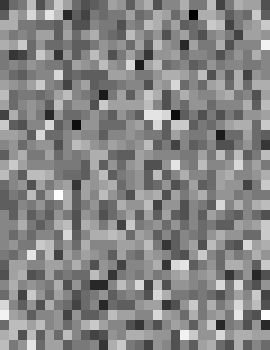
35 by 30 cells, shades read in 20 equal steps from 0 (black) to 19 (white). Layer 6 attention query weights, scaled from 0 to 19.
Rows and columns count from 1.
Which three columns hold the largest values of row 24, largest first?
8, 30, 13
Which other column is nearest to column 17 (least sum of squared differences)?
28
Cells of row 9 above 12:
6
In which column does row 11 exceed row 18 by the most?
17
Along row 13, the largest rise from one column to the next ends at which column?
10
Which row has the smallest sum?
22
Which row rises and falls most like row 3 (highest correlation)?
5
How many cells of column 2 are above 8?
25
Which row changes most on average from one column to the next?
29
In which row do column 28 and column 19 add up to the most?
12
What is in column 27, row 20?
9
